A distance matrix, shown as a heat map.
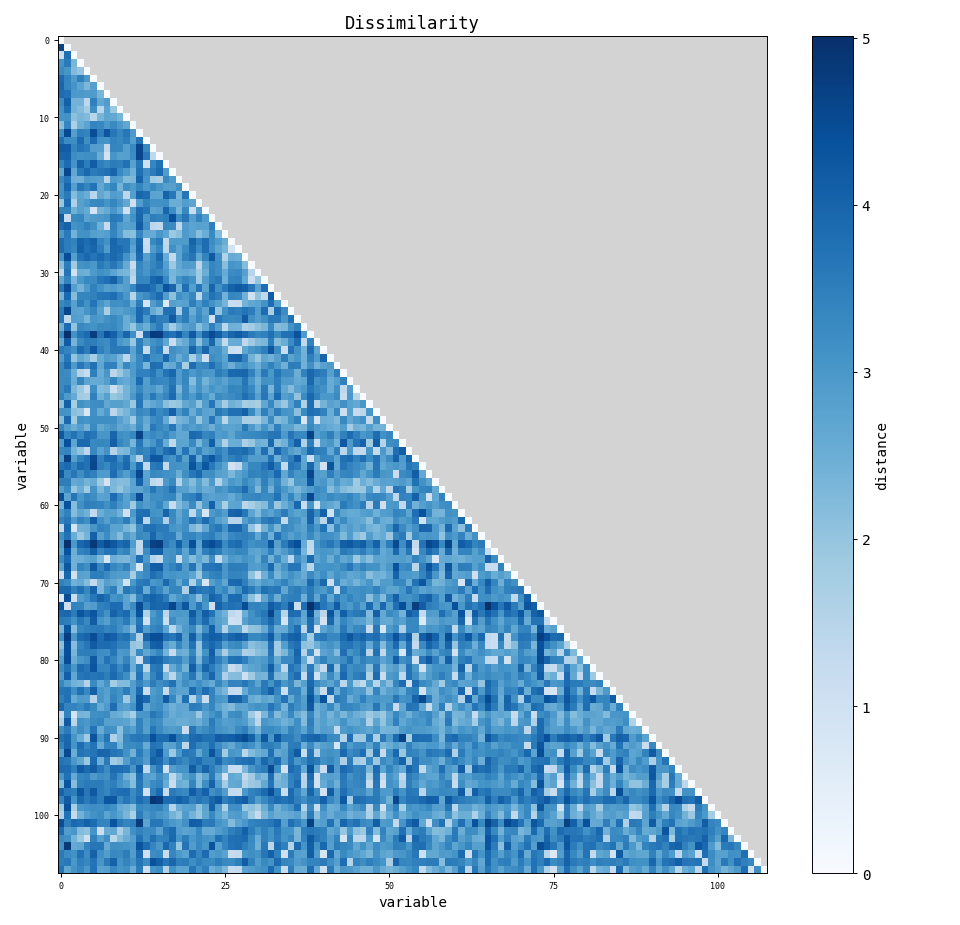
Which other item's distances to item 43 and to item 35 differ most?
103
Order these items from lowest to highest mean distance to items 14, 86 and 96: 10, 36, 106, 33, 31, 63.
10, 33, 31, 63, 36, 106
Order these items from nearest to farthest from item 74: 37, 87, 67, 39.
39, 37, 67, 87
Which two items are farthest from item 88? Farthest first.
1, 73
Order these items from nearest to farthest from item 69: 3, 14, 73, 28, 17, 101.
3, 17, 28, 73, 14, 101
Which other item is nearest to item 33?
29
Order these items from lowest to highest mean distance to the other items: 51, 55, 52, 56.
52, 55, 56, 51
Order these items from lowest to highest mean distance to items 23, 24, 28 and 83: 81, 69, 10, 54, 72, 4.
10, 4, 81, 69, 72, 54
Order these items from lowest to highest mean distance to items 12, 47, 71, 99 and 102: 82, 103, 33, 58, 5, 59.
58, 82, 33, 103, 59, 5
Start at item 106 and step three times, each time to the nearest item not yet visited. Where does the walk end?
50
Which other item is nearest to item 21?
11
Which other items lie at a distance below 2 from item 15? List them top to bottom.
7, 14, 18, 24, 57, 67
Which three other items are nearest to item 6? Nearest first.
102, 9, 57
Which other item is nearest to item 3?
43
